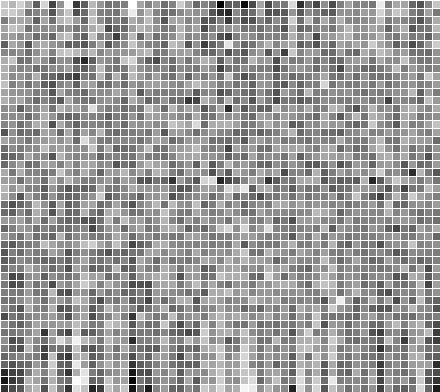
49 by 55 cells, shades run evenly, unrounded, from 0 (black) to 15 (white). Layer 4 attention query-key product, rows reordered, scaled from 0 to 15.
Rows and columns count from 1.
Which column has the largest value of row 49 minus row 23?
28
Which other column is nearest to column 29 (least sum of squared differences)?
34
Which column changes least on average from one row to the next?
46
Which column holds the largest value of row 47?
11
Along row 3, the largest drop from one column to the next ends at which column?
38
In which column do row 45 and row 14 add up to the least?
29
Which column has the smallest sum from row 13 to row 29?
10
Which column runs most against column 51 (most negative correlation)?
31
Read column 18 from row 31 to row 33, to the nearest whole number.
6 7 10
